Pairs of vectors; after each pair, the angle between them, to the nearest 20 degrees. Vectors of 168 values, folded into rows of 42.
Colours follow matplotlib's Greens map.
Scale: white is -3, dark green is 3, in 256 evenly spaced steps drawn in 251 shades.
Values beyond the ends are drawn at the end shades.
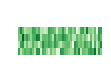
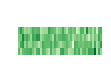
20 degrees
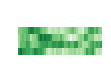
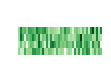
80 degrees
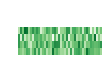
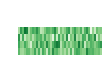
20 degrees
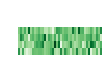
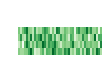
80 degrees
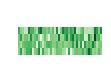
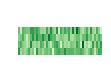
100 degrees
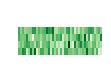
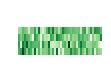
60 degrees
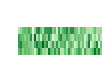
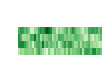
60 degrees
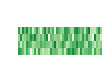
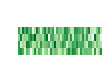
20 degrees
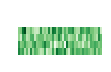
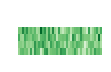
80 degrees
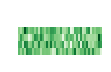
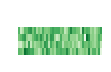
80 degrees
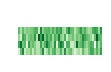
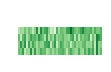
60 degrees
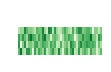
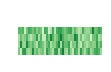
160 degrees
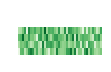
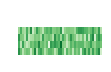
100 degrees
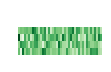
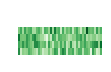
100 degrees
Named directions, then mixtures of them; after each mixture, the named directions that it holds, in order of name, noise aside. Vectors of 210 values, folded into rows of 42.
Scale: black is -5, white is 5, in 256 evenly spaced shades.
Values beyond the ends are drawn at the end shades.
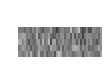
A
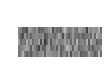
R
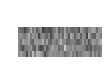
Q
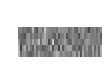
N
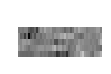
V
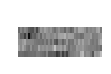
V.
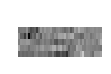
V.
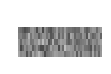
N, Q.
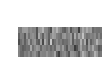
A, R.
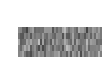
N, R.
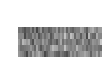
Q, V.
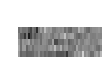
N, V.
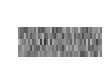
A, R.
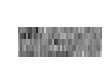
N, V.
